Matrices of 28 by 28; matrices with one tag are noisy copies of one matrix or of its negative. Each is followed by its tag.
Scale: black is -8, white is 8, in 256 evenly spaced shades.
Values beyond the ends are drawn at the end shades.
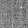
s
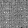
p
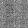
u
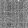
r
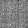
r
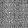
u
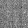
s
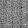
s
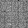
r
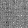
p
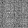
u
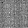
u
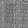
u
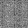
u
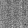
s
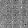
s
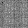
u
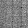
s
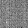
p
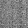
s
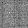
u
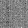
p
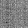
p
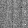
s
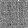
r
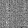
p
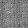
u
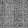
u
